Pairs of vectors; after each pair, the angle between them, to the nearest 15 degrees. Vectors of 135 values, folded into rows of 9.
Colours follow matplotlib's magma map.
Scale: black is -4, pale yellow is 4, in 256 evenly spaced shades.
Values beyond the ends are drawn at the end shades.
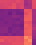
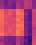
165 degrees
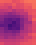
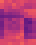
60 degrees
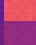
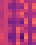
90 degrees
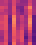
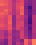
120 degrees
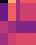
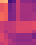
165 degrees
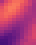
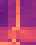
120 degrees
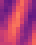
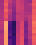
105 degrees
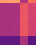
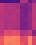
150 degrees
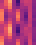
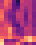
45 degrees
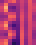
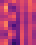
15 degrees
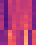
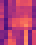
30 degrees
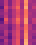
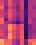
150 degrees
